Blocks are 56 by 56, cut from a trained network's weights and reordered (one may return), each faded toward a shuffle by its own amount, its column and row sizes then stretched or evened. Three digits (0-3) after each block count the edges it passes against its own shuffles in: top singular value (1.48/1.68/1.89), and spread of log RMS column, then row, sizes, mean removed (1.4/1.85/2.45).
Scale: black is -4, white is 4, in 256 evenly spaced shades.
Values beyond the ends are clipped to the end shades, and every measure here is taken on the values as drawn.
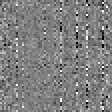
2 3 0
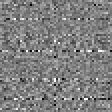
3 0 3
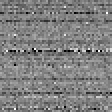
3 0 3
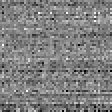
3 2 3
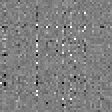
3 2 1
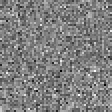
0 0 0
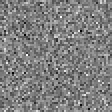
0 0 0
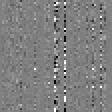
3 3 0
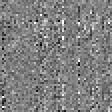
0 3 1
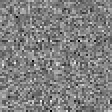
2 0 1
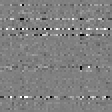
2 0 3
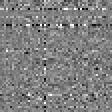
3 1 3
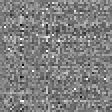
0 3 1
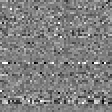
3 0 3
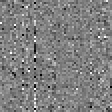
1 2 0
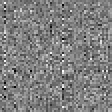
3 2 1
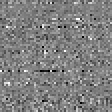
0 1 3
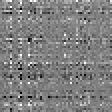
3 3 3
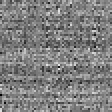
3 3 0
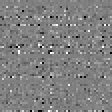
1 1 3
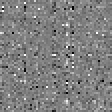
1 2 1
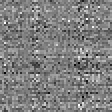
2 3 1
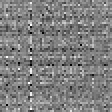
3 3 1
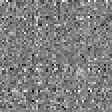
0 2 3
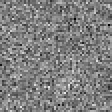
2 0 0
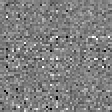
2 1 2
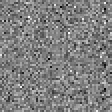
2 0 0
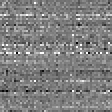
3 2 3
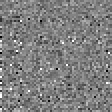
1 1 1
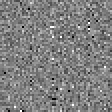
2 1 0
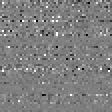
0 0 3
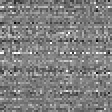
3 2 3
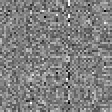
3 2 0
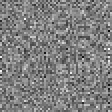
3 1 0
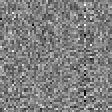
3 1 0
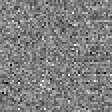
1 0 1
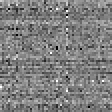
2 2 1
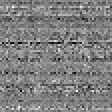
3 1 3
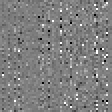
1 3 0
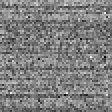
3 1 0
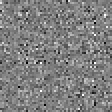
0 2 2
